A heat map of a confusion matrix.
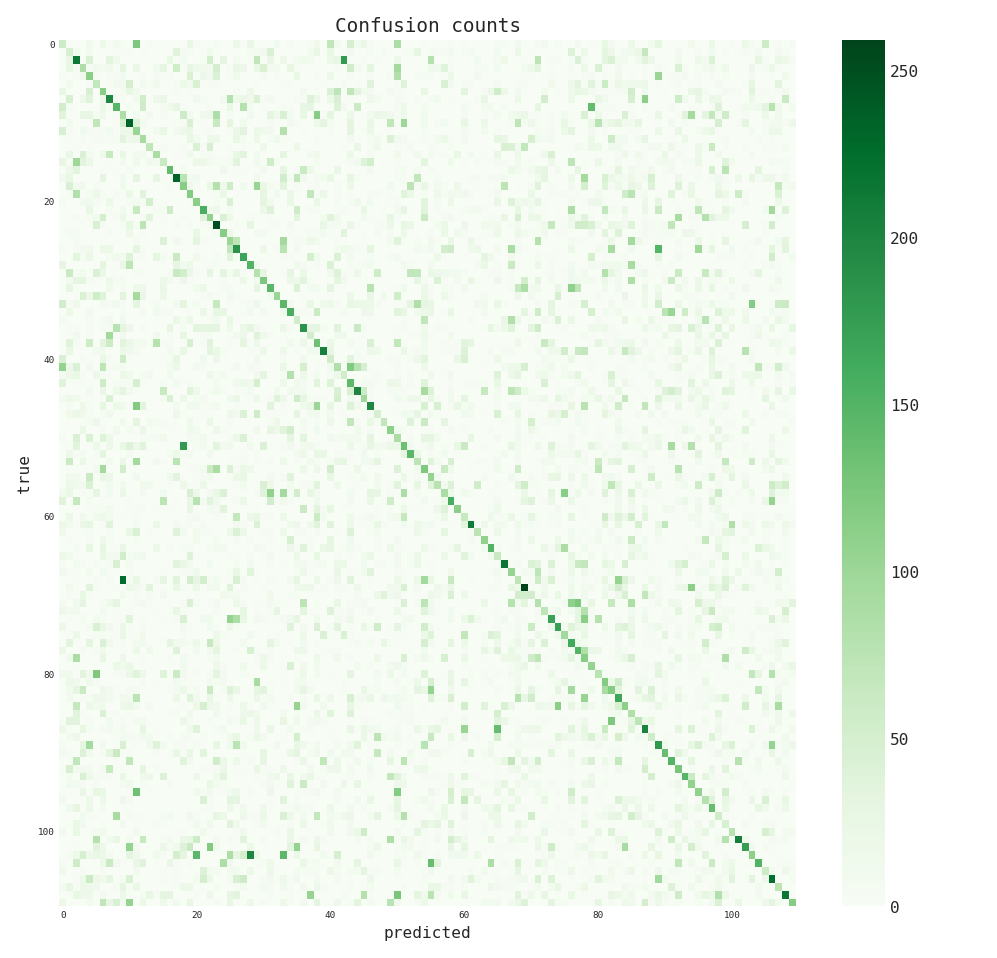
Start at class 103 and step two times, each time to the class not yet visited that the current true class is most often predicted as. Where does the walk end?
85
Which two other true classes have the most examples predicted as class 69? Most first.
31, 13
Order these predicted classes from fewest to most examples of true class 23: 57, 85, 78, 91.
57, 85, 78, 91
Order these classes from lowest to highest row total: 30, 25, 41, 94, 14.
94, 14, 25, 30, 41
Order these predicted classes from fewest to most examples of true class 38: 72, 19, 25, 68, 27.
25, 68, 27, 19, 72
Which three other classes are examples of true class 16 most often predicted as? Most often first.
99, 36, 97
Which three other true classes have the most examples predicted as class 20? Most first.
103, 58, 101
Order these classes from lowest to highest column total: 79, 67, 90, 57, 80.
90, 57, 80, 79, 67
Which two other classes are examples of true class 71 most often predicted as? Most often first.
77, 76
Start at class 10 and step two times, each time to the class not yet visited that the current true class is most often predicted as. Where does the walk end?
18
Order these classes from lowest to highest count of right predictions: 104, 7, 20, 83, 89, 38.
20, 38, 104, 83, 89, 7
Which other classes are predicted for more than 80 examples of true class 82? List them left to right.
55, 76, 81
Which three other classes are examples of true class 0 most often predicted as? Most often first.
11, 50, 40
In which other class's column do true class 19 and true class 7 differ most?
87
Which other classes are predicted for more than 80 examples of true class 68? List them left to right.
9, 54, 83
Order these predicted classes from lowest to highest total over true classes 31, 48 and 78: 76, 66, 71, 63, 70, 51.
63, 66, 51, 71, 70, 76
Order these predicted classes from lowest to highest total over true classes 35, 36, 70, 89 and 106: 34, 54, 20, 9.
34, 20, 9, 54
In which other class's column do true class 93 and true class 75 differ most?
49
